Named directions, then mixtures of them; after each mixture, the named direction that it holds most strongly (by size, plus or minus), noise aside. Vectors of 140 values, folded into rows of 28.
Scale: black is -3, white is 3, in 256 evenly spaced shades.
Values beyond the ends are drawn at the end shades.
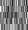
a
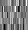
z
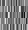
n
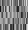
a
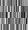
n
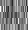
a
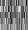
n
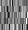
n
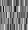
z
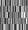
n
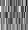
n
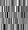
z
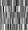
z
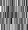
a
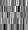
z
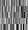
n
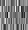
n
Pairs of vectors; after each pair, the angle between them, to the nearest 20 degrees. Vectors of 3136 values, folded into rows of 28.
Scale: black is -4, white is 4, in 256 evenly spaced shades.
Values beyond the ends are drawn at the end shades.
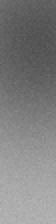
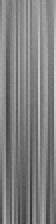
120 degrees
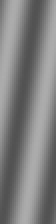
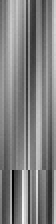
60 degrees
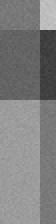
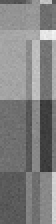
120 degrees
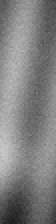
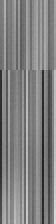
100 degrees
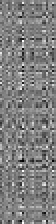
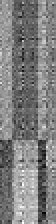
60 degrees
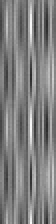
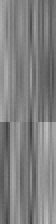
120 degrees
